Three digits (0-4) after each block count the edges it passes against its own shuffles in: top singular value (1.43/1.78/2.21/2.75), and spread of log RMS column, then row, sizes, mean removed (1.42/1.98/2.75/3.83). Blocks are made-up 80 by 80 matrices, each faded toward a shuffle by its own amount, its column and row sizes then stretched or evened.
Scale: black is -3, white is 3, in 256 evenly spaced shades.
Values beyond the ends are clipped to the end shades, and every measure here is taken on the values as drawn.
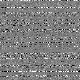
2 0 4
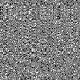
3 1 0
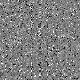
2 1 0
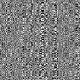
3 3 2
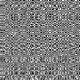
4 2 3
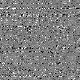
2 0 3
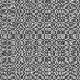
4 2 0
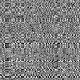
4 0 3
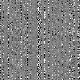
3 4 0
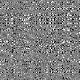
3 2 3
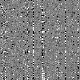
3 3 1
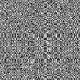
4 2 1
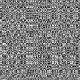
4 0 3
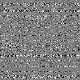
2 0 4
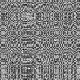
4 0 2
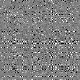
3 2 3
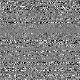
0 0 4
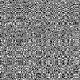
4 1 2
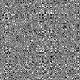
3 2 2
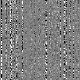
3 4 0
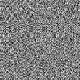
3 0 0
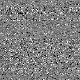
1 0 3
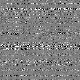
2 1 4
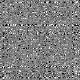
2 2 3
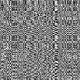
4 3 0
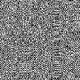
3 1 0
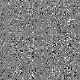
0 3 1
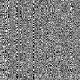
3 3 0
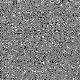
1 0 1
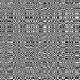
4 2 4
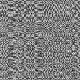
4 0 2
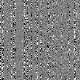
1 4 1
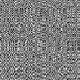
4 2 0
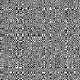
4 3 3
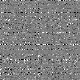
2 1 3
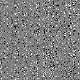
2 3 1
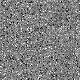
1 1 0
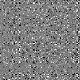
3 2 2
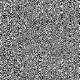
1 3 0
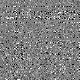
0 2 3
